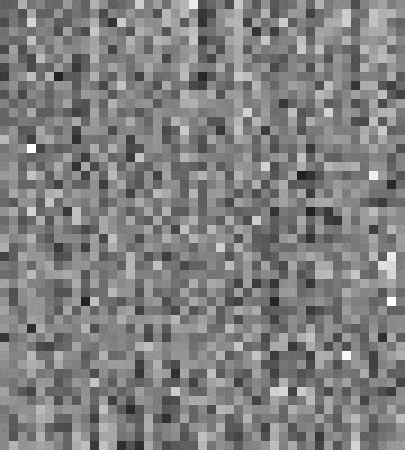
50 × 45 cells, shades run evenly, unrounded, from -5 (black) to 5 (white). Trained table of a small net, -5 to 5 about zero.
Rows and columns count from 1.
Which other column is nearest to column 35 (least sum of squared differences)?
31
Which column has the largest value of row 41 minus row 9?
7
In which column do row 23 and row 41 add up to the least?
42
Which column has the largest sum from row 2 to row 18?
27
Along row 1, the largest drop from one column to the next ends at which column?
23
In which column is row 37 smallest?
4
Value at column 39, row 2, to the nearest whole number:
3
